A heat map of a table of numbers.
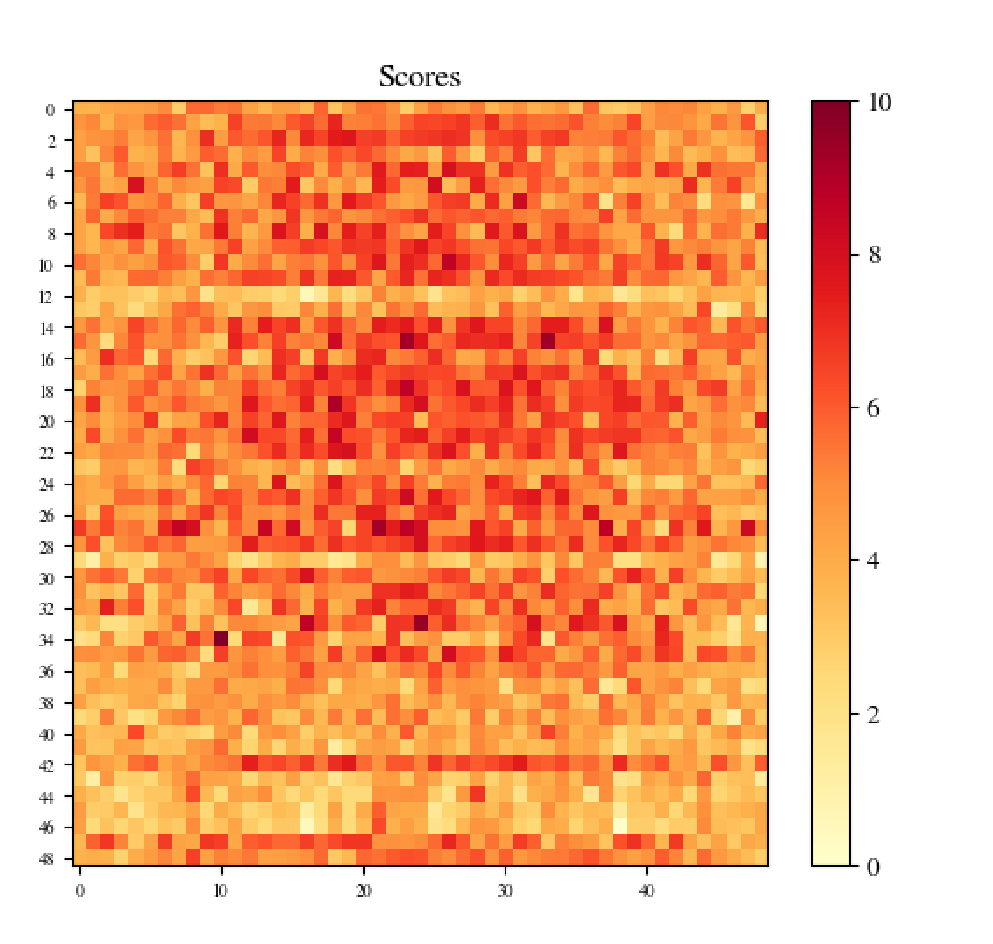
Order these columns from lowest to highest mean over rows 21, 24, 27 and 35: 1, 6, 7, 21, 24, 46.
46, 1, 6, 7, 24, 21
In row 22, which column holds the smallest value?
8
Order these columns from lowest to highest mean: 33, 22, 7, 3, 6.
3, 7, 6, 33, 22
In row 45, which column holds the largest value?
21
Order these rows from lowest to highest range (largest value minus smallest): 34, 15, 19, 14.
14, 19, 15, 34
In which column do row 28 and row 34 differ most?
10
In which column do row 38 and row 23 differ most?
36
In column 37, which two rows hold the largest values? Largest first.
27, 14
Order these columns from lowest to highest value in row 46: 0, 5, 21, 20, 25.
25, 5, 20, 0, 21
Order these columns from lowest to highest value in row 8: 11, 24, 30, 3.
24, 11, 30, 3
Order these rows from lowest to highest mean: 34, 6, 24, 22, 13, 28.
13, 34, 24, 6, 22, 28
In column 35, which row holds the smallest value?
12
